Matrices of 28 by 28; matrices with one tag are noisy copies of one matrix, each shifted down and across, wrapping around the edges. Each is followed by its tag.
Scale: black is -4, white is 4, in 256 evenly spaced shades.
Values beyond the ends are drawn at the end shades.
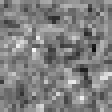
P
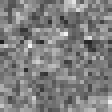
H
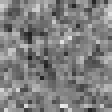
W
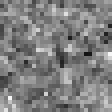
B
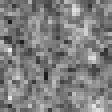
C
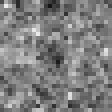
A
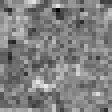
H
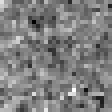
W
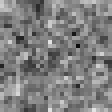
A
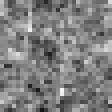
A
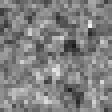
A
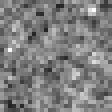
C
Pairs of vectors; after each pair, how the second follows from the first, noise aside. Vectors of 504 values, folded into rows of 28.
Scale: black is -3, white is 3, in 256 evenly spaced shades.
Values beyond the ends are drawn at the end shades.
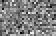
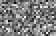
wrapped around.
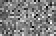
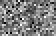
wrapped around.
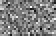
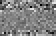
negated, partly zeroed.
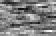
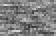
reversed, shrunk.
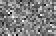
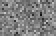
reversed, negated, shrunk.
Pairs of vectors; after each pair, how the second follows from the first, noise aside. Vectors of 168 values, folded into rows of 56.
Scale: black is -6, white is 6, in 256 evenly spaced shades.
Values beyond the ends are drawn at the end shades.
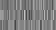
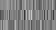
negated.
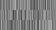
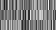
wrapped around, scaled up.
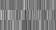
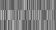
copied.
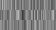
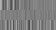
wrapped around, negated, partly zeroed.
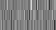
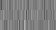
reversed, shrunk.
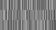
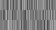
negated.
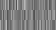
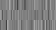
negated, partly zeroed.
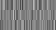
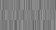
reversed, shrunk.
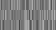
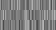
copied.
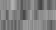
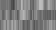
negated.
